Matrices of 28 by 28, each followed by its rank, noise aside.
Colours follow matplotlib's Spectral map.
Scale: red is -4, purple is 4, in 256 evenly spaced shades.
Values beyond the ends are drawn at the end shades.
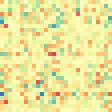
six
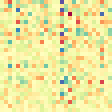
five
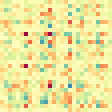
three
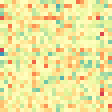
five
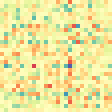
four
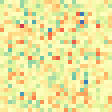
seven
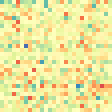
six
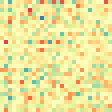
six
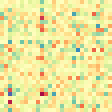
six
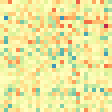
six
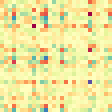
three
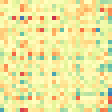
four
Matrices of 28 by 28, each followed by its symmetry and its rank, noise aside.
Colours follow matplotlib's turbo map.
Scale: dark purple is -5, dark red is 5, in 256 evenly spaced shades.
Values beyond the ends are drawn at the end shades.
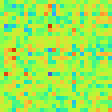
no symmetry, rank four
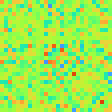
symmetric, rank six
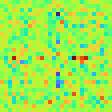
antisymmetric, rank six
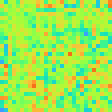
antisymmetric, rank six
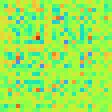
symmetric, rank four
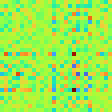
no symmetry, rank three
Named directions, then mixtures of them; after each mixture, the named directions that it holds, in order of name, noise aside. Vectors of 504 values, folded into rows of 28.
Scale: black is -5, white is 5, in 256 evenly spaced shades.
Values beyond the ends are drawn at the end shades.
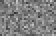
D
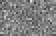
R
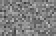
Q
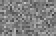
Q.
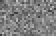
D, R.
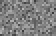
D, Q, R.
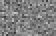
D, Q.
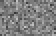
D.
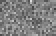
Q, R.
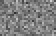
D.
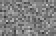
Q.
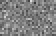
R.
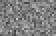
D, Q.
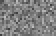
D, R.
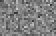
D.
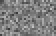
D, R.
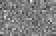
R.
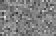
D, Q, R.
